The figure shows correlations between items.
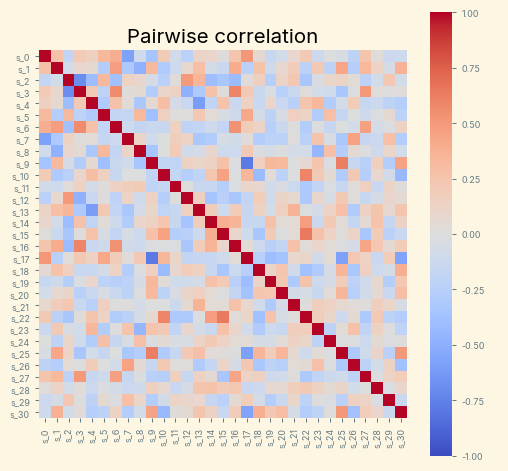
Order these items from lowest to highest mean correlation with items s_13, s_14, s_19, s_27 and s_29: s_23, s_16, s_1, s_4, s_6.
s_4, s_23, s_6, s_1, s_16
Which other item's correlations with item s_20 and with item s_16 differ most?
s_3
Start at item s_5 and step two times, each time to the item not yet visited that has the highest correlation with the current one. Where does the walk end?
s_0
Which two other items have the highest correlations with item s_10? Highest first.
s_22, s_15
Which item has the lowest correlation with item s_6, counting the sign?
s_2
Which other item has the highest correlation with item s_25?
s_9
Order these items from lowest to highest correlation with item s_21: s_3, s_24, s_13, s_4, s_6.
s_4, s_3, s_6, s_24, s_13
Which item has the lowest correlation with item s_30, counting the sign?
s_17
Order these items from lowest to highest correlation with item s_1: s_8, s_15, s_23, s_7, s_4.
s_8, s_7, s_15, s_4, s_23
